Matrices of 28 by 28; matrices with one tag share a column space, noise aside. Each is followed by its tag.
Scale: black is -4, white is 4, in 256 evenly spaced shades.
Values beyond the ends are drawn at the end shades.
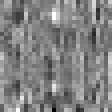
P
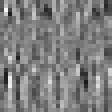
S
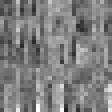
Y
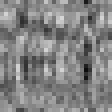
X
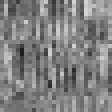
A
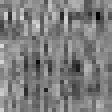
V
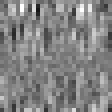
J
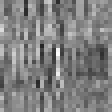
A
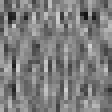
V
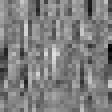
A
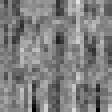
Y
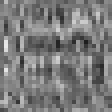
X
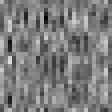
X
